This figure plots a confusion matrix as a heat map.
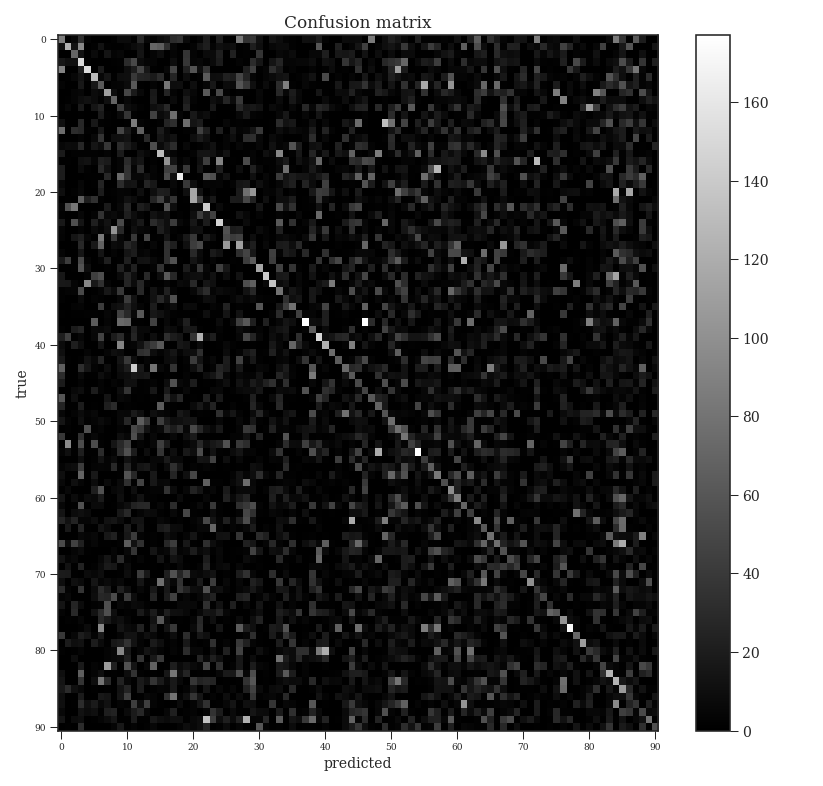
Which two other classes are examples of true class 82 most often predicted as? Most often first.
7, 14
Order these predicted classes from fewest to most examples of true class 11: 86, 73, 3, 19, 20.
73, 20, 3, 86, 19
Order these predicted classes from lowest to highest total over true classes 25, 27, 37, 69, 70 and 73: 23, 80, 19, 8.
23, 19, 80, 8
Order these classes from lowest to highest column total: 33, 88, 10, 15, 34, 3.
15, 34, 88, 33, 10, 3
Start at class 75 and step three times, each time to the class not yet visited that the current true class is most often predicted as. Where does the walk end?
81
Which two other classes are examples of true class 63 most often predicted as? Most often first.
44, 49
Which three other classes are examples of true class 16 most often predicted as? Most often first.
72, 24, 39
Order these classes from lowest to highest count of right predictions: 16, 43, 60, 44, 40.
44, 43, 60, 16, 40
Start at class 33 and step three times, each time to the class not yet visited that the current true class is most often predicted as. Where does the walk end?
55
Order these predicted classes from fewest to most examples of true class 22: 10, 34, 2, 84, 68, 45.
84, 34, 10, 45, 68, 2
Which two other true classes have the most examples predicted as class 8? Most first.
25, 73
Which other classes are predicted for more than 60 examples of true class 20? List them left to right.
28, 29, 51, 84, 86
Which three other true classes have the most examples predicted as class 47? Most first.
0, 18, 16
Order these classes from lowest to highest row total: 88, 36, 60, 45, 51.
36, 45, 60, 88, 51
